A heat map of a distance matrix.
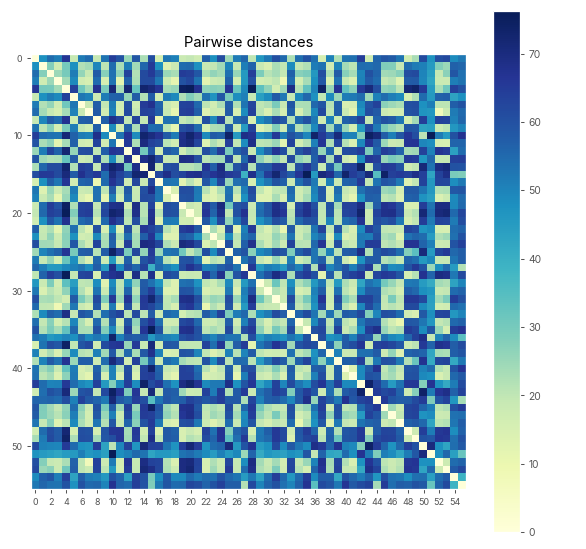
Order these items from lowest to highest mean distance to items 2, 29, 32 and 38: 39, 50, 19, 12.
50, 39, 12, 19
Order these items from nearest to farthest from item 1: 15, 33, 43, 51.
51, 33, 43, 15
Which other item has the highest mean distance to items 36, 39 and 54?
10
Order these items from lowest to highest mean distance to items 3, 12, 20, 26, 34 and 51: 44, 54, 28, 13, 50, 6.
6, 13, 28, 54, 44, 50
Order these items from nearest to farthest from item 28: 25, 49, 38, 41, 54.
49, 25, 54, 38, 41
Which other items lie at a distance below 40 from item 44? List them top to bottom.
15, 27, 36, 51, 55
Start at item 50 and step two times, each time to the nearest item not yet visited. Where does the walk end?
42
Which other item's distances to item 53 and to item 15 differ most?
35
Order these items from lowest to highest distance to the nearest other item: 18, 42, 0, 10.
18, 0, 10, 42
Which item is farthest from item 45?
15
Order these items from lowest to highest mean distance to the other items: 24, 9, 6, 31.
9, 6, 24, 31
